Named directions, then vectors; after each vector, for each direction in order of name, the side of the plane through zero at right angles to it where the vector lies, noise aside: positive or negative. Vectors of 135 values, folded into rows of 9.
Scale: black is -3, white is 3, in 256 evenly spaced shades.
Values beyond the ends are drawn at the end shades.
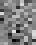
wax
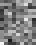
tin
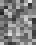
positive, negative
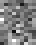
negative, negative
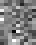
negative, negative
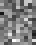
positive, negative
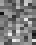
positive, negative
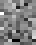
negative, positive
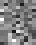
negative, negative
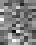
negative, negative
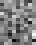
negative, positive
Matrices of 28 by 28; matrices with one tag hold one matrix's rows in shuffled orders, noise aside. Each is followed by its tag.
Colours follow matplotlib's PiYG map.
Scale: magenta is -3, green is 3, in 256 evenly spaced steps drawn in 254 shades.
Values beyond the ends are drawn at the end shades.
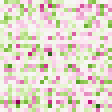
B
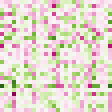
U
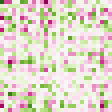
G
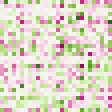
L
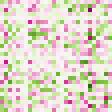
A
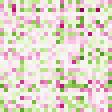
L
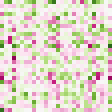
U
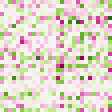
L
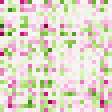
G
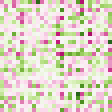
L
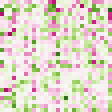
U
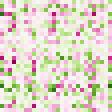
U
